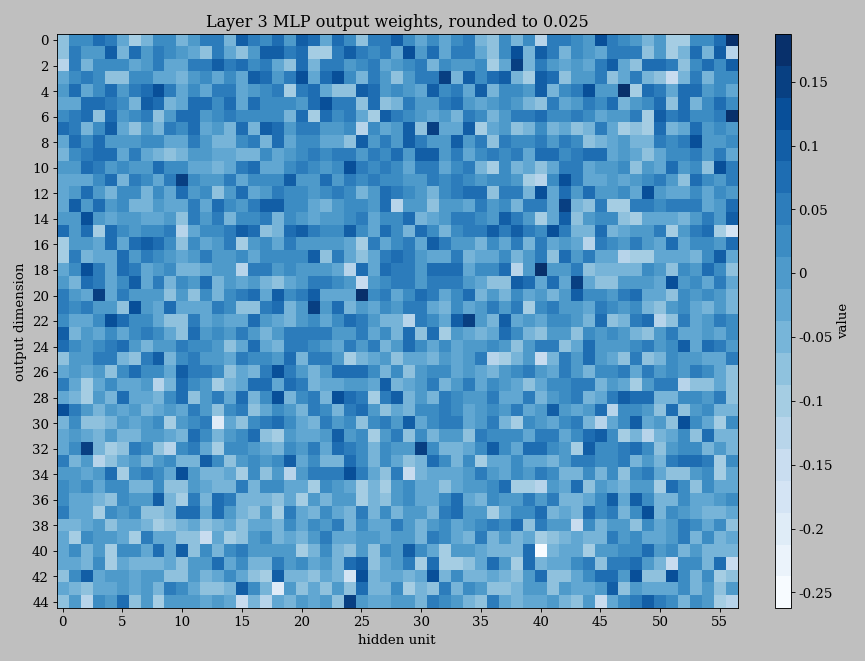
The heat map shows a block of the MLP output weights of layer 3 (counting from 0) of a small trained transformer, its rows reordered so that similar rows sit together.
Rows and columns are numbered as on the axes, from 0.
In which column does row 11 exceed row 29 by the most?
10
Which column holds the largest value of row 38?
38
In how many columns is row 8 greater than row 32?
29
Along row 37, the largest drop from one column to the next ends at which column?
50
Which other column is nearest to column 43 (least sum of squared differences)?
12
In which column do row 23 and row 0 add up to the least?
40
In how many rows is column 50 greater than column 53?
11
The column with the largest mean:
31
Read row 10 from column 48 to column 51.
-0.075 0 -0.025 0.075
